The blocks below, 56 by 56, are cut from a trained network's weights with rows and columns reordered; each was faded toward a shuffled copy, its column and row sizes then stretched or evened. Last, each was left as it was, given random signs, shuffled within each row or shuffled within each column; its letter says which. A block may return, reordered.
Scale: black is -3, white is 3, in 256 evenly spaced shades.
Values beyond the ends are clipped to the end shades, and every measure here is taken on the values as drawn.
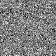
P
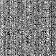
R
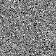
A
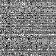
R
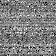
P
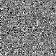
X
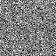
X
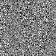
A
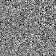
X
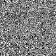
X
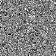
X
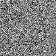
A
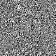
X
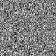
R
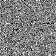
P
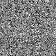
A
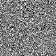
A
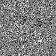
X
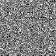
X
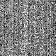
A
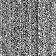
A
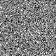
A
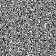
A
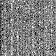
A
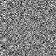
R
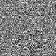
R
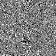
X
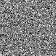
P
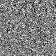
P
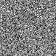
P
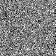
X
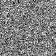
A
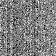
A
